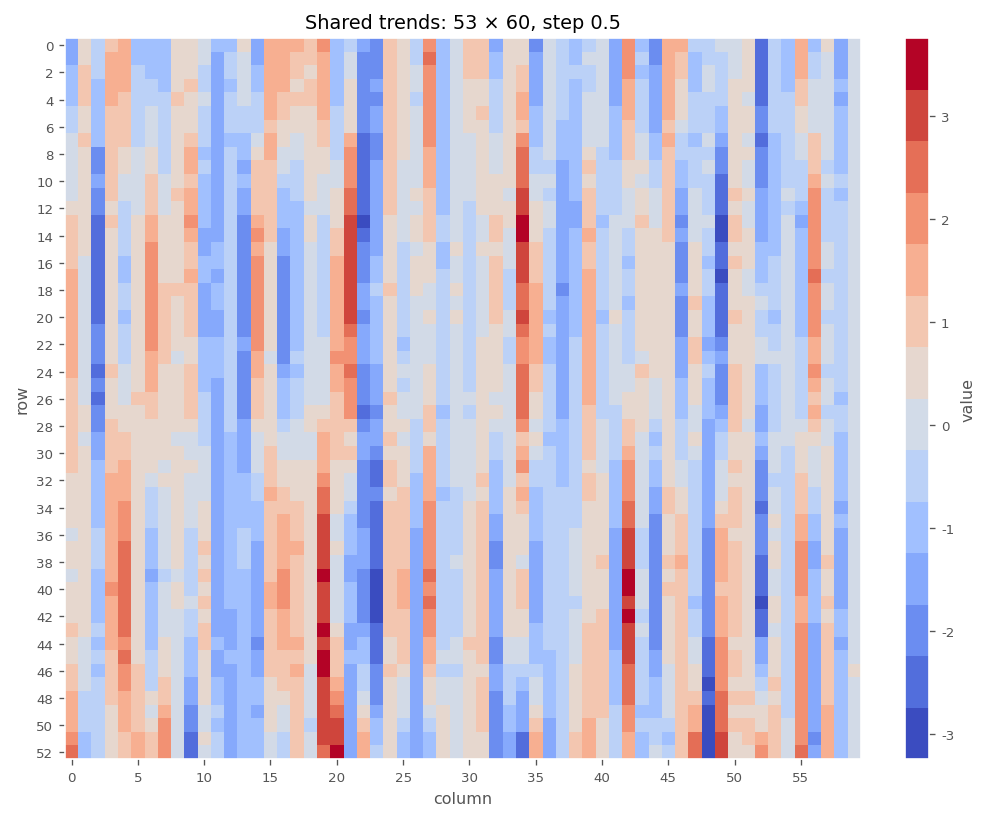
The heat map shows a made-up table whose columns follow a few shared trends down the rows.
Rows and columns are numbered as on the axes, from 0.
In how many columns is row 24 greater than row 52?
24
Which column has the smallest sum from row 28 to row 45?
23
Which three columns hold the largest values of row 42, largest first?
42, 19, 4
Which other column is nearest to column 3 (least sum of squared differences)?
15
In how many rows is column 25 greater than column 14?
29
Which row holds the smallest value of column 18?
50
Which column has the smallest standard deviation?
59
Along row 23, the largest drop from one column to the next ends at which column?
22
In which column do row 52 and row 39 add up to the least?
48
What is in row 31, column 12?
-1
